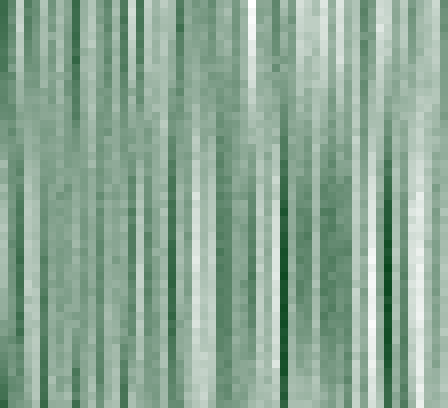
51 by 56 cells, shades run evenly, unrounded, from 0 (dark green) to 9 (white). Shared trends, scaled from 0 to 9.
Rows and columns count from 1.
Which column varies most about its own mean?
49
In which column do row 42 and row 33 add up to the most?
47
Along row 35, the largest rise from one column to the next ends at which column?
50
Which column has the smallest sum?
36
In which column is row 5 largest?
32
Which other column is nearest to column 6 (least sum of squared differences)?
51
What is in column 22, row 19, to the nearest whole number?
3
